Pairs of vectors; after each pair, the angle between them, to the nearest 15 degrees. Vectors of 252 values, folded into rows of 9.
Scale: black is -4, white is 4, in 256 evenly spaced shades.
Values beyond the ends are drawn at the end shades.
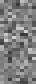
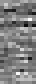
75 degrees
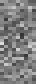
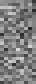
45 degrees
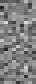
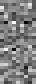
150 degrees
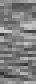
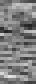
165 degrees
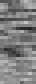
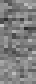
45 degrees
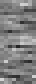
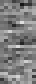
150 degrees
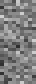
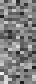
150 degrees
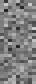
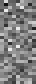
165 degrees
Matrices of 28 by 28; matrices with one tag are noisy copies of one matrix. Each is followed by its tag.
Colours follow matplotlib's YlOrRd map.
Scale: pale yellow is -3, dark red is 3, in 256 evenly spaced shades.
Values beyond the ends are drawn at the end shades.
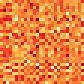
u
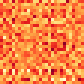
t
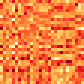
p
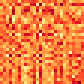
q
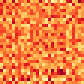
t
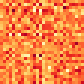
q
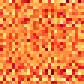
t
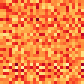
u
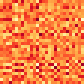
u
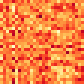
p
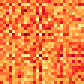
q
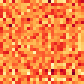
t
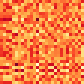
u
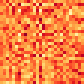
q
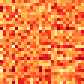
p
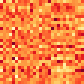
p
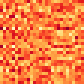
p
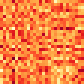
p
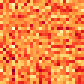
p
